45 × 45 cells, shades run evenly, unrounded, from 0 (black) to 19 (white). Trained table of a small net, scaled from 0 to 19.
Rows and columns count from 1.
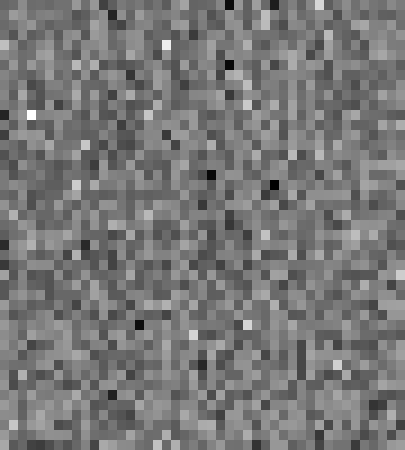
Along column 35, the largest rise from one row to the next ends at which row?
7
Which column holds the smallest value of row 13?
14
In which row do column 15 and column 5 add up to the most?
6
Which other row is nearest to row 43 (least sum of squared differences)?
15
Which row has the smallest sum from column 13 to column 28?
27
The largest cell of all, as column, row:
4, 12
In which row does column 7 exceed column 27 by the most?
33
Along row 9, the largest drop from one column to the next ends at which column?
29
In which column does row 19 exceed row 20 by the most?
11
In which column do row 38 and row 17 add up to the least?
2
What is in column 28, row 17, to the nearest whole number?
7
